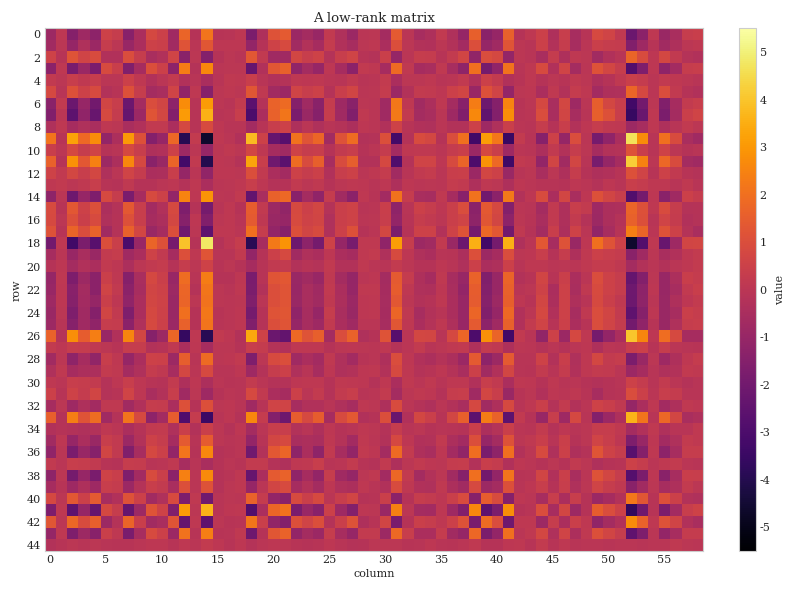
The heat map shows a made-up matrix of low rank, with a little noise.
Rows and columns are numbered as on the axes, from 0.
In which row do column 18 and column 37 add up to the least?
18
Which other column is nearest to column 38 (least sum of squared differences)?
41
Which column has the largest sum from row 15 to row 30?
14
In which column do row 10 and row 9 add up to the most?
52
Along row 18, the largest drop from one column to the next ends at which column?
39
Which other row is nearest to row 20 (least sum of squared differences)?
34
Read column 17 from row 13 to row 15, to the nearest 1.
0 0 0
